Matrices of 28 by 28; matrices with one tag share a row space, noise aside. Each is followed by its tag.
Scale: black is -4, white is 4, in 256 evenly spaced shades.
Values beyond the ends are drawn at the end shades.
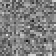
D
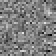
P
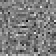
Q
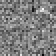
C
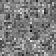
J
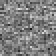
J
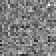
Q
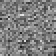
Q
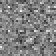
Q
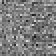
D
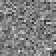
P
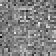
Q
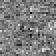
J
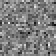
Q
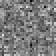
J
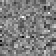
P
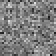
C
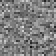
J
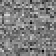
J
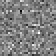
C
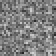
D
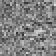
D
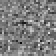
Q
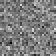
C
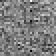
J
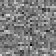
J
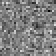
D
